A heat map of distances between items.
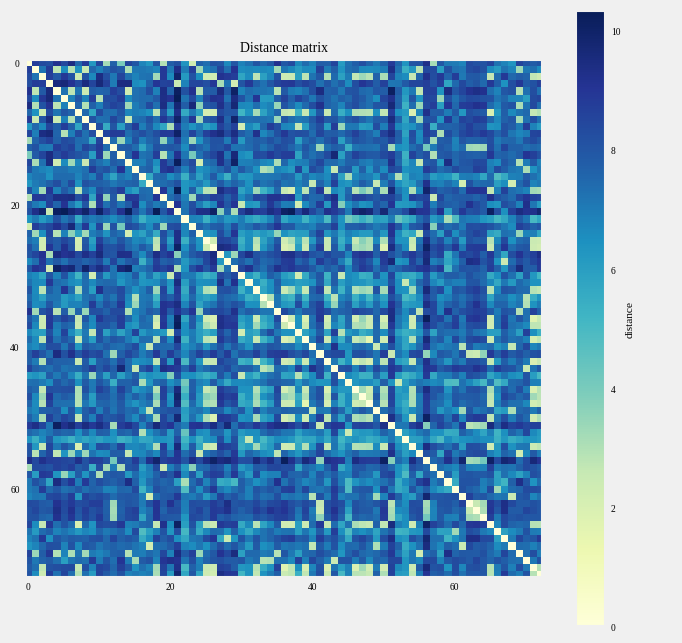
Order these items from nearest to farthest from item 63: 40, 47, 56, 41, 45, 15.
41, 56, 45, 40, 47, 15
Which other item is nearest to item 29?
3
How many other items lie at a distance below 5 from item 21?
3
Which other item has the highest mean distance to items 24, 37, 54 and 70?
21
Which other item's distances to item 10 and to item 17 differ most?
61
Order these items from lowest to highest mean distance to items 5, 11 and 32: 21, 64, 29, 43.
43, 64, 29, 21
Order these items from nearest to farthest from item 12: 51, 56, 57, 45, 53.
51, 56, 45, 53, 57
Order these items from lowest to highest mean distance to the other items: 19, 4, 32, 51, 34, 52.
32, 52, 34, 4, 19, 51
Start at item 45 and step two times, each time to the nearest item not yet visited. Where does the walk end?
16
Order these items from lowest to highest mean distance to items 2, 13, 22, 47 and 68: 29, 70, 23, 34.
23, 34, 70, 29
